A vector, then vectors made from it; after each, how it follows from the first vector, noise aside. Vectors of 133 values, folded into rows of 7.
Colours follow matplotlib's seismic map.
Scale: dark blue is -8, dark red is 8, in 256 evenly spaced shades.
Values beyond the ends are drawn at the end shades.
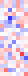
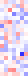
negated, partly zeroed.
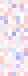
reversed, shrunk.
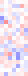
reversed, shrunk.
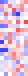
wrapped around.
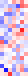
wrapped around, negated.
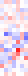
wrapped around, negated, partly zeroed.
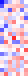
wrapped around.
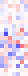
wrapped around, negated, partly zeroed.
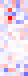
negated, partly zeroed.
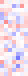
reversed, shrunk.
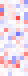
wrapped around, negated, partly zeroed.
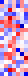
negated, scaled up.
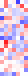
wrapped around, negated.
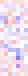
reversed, shrunk.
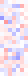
reversed, shrunk.
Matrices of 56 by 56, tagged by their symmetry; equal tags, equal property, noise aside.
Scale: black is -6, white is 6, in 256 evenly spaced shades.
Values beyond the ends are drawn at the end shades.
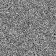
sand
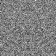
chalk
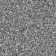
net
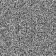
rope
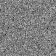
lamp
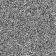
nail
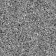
lamp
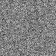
nail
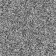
lamp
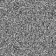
rope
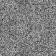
rope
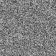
nail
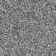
sand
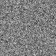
net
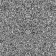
chalk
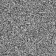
nail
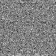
chalk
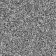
nail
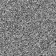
sand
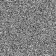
lamp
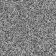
nail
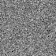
net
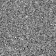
nail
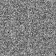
rope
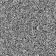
rope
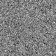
net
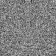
chalk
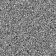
sand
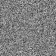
lamp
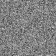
lamp
